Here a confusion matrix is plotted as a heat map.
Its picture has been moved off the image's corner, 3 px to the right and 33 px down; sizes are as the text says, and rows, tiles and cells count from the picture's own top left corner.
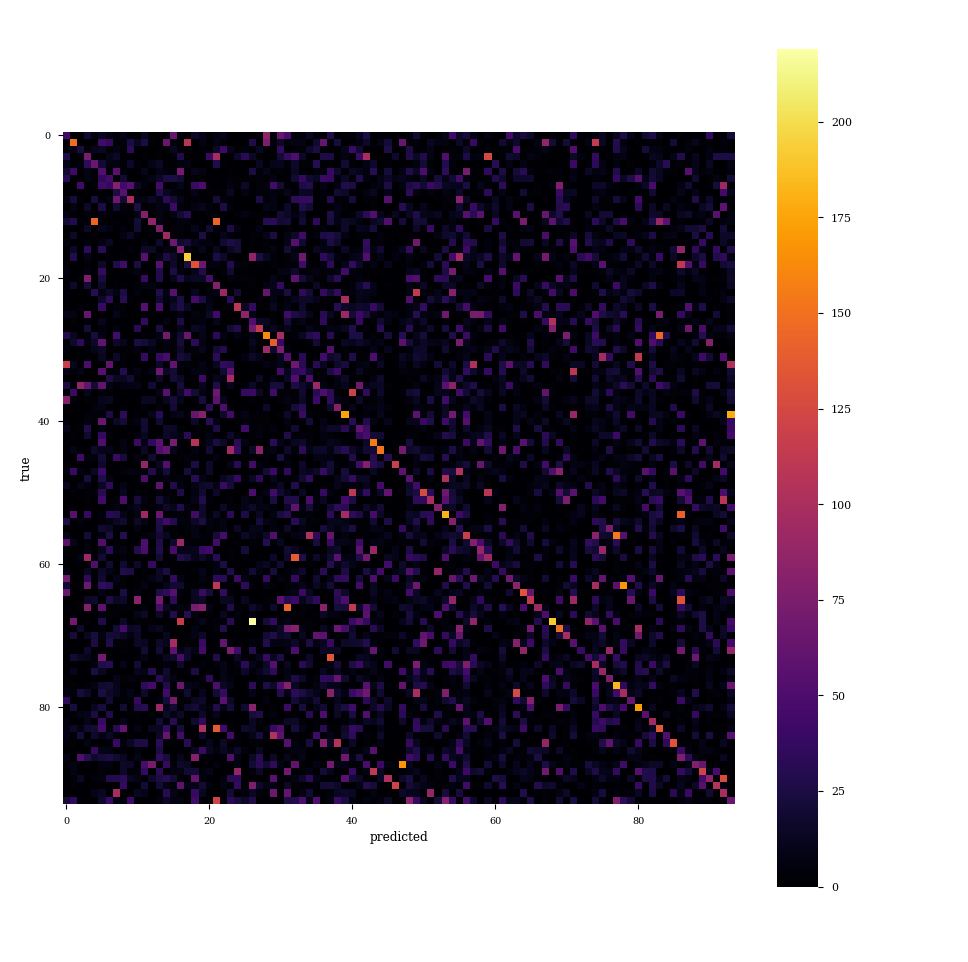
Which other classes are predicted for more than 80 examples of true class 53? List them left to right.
11, 39, 86
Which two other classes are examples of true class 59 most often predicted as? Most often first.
32, 3
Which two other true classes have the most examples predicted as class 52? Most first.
61, 67
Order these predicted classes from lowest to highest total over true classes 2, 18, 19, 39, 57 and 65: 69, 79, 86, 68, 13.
68, 69, 79, 13, 86
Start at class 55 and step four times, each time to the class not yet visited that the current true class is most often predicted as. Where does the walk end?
49
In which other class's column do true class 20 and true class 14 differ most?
3
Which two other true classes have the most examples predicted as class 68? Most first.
26, 27
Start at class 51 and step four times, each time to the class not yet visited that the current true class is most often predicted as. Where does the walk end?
80
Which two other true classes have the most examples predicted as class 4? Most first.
12, 60
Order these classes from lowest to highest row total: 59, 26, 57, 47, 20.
26, 20, 57, 47, 59
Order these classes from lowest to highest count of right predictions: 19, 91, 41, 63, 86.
19, 86, 41, 63, 91
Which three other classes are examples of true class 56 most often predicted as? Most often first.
77, 34, 74
